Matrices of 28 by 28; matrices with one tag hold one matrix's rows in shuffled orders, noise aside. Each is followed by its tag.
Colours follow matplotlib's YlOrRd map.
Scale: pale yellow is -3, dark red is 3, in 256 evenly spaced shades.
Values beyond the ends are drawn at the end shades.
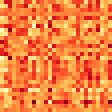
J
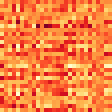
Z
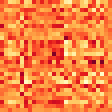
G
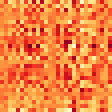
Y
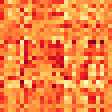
G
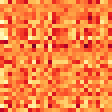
J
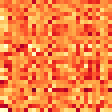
J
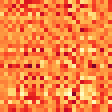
Y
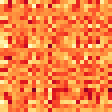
J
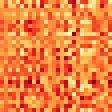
Y
